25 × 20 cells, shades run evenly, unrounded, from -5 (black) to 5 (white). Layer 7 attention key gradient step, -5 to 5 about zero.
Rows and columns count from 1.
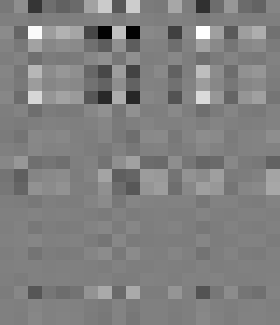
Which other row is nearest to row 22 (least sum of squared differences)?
10
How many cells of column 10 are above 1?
3
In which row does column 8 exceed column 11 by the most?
1
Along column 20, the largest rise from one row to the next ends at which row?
14
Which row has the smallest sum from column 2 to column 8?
13
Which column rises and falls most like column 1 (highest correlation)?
9
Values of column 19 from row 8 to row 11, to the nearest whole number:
1 0 0 0
